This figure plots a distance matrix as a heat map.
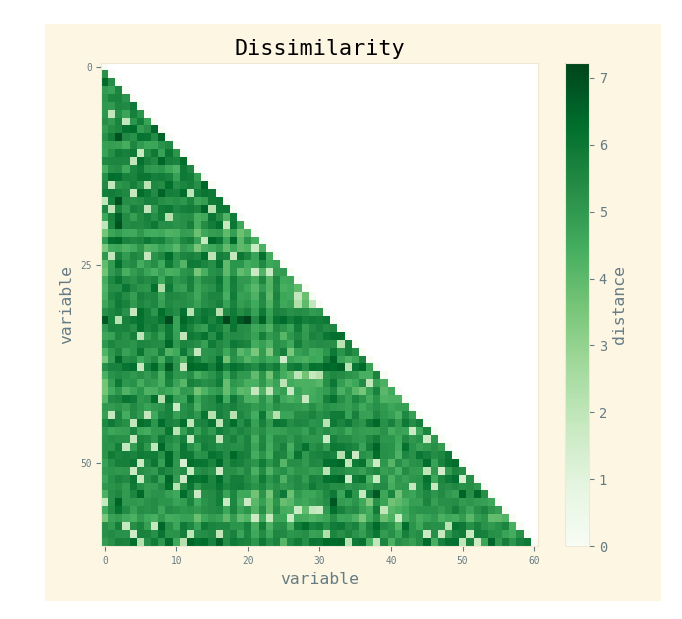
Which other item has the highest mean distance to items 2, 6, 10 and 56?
9
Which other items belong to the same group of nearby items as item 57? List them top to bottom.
21, 23, 26, 41
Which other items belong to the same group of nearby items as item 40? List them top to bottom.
25, 37
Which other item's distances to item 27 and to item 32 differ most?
56
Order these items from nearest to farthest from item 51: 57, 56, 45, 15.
45, 57, 56, 15
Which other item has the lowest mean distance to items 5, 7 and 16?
51
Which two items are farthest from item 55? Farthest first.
32, 2
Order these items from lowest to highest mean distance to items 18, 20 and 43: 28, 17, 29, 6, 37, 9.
6, 17, 37, 28, 29, 9
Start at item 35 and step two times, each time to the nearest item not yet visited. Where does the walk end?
33
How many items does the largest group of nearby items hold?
8
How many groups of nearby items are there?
15
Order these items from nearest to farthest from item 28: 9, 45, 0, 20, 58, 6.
0, 20, 6, 45, 9, 58
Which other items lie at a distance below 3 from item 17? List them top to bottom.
0, 20, 55
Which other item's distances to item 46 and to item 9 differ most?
53
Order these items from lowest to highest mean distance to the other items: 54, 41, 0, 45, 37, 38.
41, 0, 37, 54, 45, 38
